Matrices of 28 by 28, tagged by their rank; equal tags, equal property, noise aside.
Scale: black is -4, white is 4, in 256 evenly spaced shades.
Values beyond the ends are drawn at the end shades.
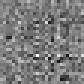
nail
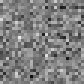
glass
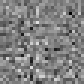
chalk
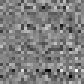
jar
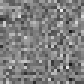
glass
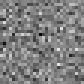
glass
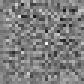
chalk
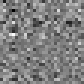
jar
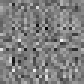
jar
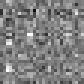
jar
